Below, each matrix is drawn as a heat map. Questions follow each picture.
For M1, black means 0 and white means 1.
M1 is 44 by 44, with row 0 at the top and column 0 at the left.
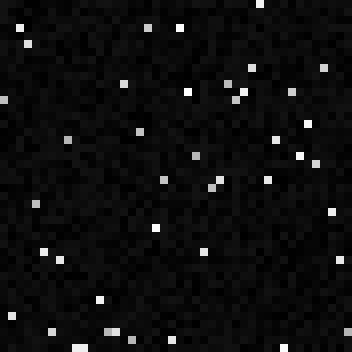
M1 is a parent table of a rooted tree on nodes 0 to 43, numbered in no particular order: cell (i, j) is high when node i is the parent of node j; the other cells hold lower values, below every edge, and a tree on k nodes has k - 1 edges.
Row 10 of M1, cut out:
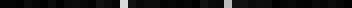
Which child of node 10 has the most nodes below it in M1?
28
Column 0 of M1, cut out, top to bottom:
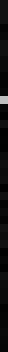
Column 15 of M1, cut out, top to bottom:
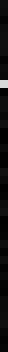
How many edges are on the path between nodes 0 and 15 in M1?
6
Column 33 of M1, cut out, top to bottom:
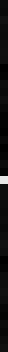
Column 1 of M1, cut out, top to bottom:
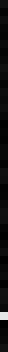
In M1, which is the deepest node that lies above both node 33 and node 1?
22
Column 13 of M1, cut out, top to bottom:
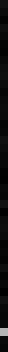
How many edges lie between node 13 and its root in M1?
4
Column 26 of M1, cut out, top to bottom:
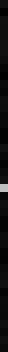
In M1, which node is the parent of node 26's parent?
11
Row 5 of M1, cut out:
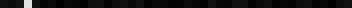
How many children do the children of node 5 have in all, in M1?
3
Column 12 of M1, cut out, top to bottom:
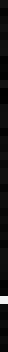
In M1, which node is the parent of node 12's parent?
19
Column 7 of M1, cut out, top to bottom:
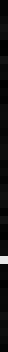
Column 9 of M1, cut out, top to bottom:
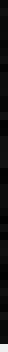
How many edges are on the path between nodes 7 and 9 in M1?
9
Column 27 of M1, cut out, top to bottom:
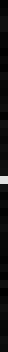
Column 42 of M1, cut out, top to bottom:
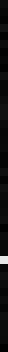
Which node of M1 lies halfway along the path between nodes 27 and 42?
31
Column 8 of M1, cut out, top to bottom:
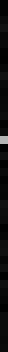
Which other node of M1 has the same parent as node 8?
34
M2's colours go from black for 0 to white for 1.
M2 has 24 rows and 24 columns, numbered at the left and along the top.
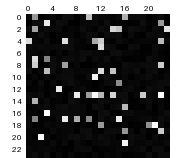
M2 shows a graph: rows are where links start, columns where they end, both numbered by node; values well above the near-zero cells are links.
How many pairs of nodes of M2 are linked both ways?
1
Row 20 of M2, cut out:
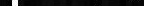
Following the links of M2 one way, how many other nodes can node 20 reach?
8
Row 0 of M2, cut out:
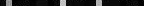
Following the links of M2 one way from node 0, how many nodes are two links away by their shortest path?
3
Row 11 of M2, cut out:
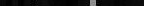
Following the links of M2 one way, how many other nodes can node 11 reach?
3
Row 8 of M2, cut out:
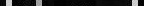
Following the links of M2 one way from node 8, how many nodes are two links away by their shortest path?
1
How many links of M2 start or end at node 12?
6
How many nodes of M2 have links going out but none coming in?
6
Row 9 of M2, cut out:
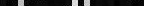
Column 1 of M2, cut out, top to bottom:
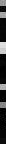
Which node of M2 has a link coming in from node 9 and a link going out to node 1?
node 14
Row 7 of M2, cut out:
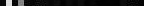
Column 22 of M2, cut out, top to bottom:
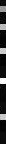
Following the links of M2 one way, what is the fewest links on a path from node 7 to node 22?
2
